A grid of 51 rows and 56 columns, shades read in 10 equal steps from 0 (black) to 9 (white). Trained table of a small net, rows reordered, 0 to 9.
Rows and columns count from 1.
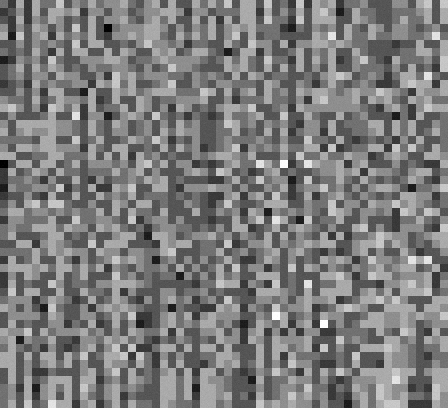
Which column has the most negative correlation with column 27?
13
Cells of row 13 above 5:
14
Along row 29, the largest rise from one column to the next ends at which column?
56
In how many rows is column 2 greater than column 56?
17
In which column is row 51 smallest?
44
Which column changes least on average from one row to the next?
51
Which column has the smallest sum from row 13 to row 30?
37
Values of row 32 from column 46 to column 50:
6 3 5 3 3
